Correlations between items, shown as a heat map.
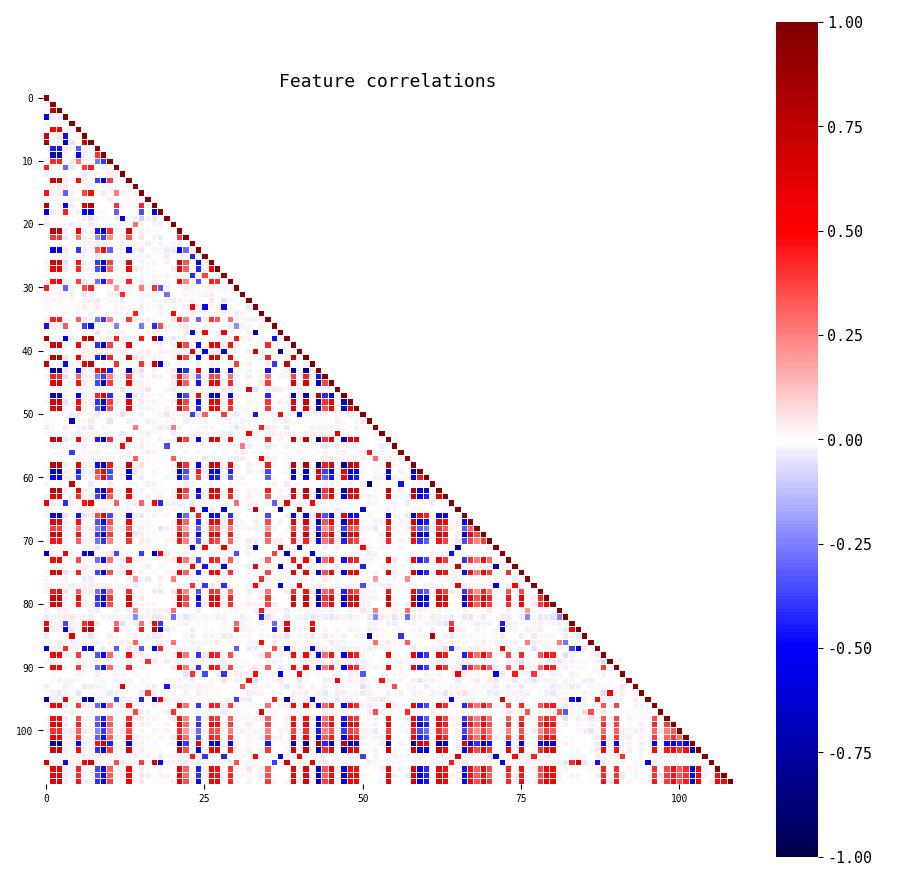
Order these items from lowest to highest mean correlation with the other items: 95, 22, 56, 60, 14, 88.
60, 95, 56, 14, 22, 88
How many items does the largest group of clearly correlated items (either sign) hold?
50
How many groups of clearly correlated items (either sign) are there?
8
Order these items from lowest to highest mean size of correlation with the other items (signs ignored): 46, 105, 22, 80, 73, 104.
46, 104, 105, 22, 73, 80
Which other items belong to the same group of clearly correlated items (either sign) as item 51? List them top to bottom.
4, 56, 61, 85
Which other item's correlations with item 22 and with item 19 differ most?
12
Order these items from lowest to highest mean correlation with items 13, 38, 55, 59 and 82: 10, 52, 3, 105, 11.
3, 52, 10, 11, 105
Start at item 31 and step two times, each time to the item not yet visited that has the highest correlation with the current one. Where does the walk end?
93
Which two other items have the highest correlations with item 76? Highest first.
34, 97
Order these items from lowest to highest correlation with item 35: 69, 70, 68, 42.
42, 68, 70, 69
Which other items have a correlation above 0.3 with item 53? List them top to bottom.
32, 46, 92
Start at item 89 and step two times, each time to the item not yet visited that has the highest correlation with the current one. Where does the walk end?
16
